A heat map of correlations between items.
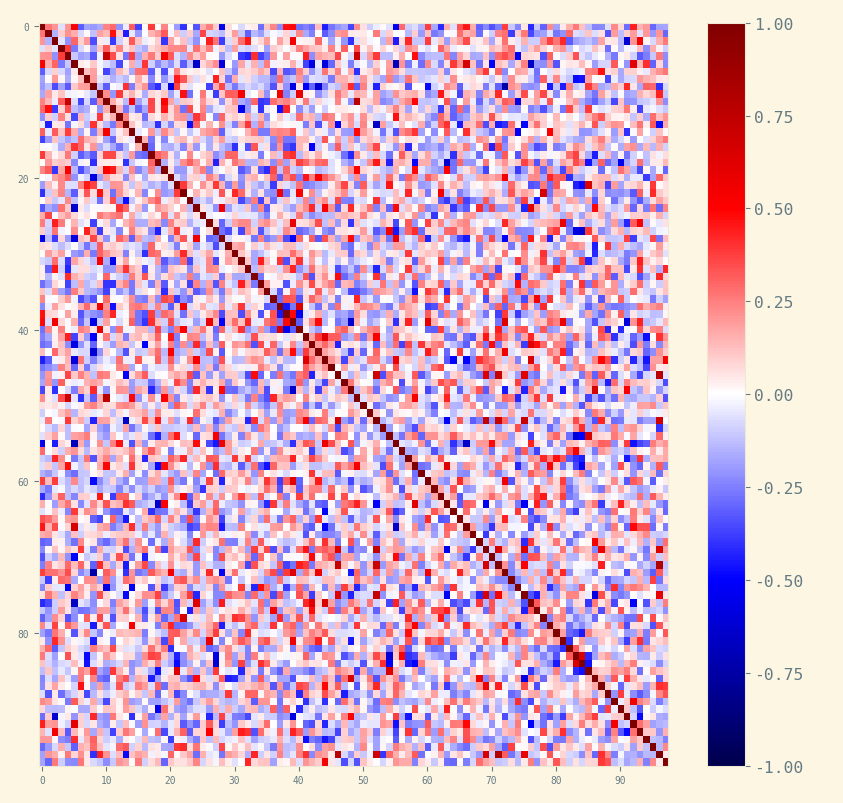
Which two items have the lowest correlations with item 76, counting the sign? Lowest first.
5, 92
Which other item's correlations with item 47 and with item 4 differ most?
74
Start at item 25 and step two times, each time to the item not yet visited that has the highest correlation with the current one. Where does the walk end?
11
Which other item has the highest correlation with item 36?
77
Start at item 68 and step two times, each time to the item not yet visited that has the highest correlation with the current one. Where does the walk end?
48
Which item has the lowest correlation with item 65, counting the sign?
13
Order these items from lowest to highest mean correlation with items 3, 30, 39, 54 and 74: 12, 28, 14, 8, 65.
8, 28, 14, 12, 65
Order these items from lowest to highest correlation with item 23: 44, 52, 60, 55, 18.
60, 55, 44, 18, 52
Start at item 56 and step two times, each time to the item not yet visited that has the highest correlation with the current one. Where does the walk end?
84
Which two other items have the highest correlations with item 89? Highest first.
92, 74
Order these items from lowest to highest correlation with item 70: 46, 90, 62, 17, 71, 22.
46, 71, 17, 90, 22, 62
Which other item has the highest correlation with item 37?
40
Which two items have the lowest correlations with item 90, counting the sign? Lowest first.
18, 40
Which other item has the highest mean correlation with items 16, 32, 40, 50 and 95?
37
